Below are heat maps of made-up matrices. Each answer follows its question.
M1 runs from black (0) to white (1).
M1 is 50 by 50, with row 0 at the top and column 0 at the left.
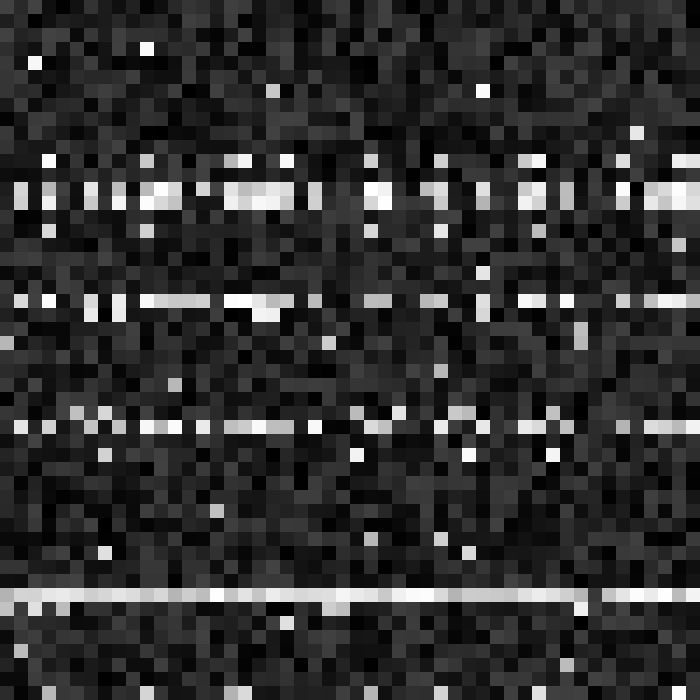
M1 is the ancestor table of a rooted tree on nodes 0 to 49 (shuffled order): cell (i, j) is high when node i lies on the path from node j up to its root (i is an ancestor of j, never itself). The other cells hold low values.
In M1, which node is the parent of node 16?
49
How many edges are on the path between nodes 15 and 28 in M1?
4
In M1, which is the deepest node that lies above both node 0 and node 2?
43
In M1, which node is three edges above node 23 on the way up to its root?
42
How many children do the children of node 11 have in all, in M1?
3
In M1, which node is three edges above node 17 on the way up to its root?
14
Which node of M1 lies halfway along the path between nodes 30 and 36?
21
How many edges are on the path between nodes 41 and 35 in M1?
5
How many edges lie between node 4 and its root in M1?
2
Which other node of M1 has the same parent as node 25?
39
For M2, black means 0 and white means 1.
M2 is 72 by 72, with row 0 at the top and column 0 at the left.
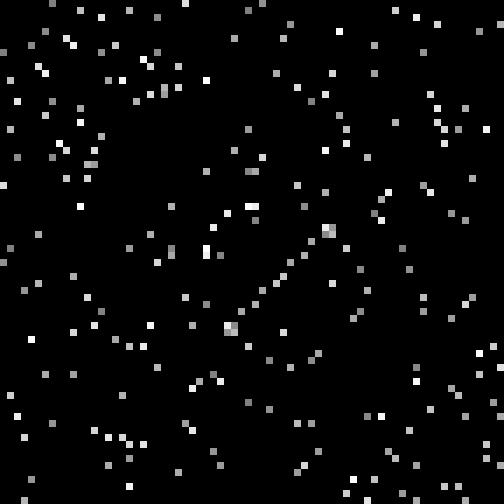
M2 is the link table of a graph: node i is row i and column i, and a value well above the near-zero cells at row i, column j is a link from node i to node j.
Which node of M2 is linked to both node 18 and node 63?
node 69
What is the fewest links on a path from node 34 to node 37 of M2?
5
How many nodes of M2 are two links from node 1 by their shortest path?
9
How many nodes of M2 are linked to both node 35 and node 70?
2
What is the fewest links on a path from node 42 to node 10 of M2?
7
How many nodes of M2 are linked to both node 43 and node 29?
1
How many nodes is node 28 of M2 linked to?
1
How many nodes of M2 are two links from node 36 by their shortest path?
4
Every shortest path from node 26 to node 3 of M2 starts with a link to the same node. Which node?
node 0
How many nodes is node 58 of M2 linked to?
2
